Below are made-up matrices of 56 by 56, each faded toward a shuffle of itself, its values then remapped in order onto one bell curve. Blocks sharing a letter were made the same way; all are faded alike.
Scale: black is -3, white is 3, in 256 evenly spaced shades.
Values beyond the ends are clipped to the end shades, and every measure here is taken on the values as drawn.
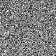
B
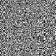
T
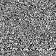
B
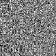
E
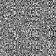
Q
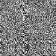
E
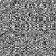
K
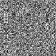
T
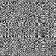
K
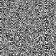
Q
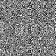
T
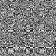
K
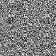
E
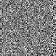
E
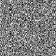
E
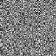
T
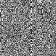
E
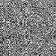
T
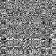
K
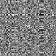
K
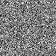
B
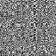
T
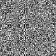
Q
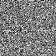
B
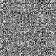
T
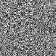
E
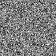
B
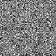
E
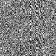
Q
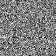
B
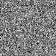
B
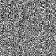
E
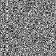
E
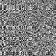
K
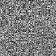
E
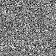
B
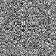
T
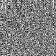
Q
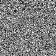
B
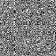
Q
